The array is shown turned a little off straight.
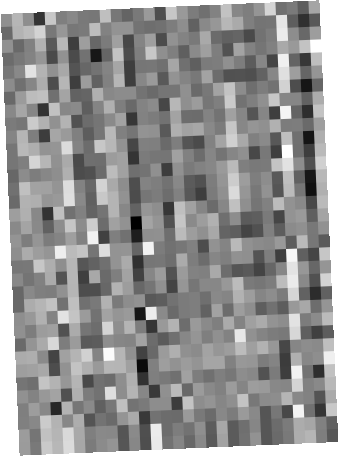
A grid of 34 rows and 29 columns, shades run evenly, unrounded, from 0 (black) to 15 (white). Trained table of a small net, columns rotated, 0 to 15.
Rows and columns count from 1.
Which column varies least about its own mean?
24
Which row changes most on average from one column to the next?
17
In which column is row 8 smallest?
4
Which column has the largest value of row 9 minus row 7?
29
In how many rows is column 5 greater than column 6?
9
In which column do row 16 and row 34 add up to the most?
5
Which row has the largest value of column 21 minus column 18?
15
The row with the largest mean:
27
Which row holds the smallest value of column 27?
7
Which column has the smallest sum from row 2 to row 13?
28
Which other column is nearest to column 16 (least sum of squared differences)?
10
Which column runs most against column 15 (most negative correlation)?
16
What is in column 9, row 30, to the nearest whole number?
13
